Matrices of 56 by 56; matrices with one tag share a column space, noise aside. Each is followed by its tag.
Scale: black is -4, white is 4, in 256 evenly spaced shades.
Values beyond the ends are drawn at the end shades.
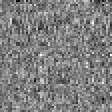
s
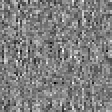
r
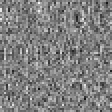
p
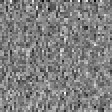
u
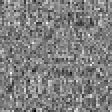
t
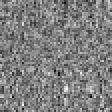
t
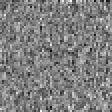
u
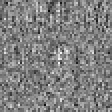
p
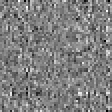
u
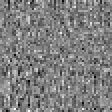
t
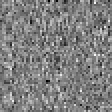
s
